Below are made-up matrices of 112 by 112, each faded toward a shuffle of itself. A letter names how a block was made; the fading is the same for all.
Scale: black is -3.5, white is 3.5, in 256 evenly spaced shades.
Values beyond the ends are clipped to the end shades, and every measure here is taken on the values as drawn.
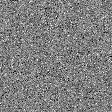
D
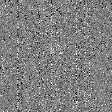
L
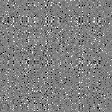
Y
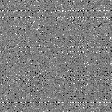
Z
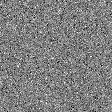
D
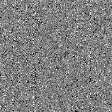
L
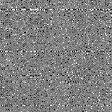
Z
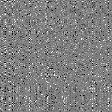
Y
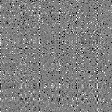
Y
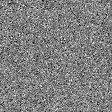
D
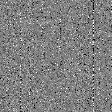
L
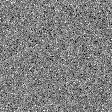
D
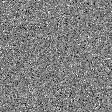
D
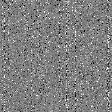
L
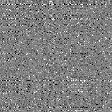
Z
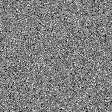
D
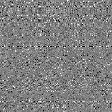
Z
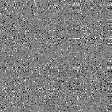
Z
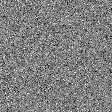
D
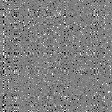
Y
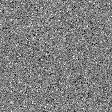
D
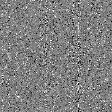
L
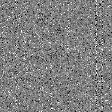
L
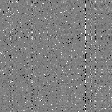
Y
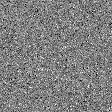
D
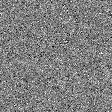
D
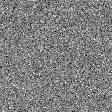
D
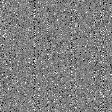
L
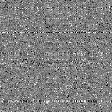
Z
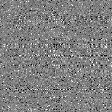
Z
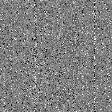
L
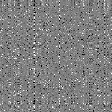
Y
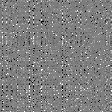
Y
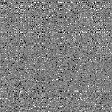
Z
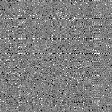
Z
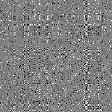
Y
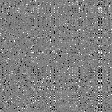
Y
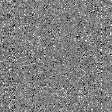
L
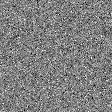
D
